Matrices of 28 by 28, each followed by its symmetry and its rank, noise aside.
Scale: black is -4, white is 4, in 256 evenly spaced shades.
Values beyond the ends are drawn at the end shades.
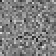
no symmetry, rank six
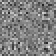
no symmetry, rank four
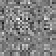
no symmetry, rank four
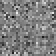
antisymmetric, rank six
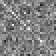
symmetric, rank four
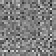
no symmetry, rank four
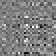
no symmetry, rank three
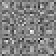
symmetric, rank four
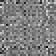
no symmetry, rank six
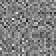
no symmetry, rank six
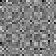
symmetric, rank three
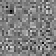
symmetric, rank four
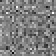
no symmetry, rank six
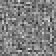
antisymmetric, rank six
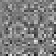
no symmetry, rank three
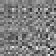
no symmetry, rank four
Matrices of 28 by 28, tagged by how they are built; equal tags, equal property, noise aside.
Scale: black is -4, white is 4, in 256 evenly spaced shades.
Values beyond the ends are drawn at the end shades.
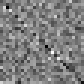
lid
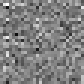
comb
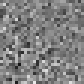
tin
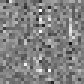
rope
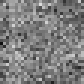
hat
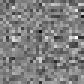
comb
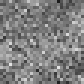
hat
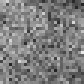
hat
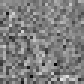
tin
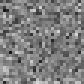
comb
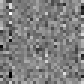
rope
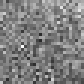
hat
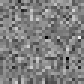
comb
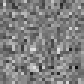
comb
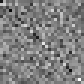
lid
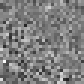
tin
